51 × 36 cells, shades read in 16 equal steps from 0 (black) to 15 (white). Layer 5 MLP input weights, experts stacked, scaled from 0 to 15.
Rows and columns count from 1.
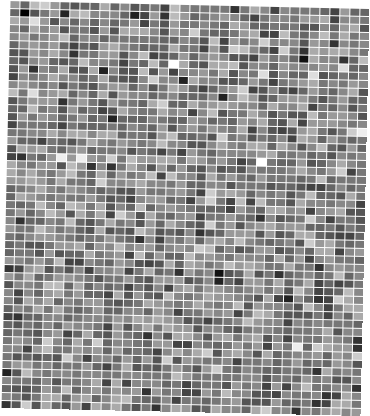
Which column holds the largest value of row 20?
26
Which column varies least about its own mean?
5
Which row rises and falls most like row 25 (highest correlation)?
48
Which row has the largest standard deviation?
20
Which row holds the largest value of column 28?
6
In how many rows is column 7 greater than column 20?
23
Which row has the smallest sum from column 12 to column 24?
34
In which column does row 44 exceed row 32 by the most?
36
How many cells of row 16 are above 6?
22
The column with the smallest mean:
29
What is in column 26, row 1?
8
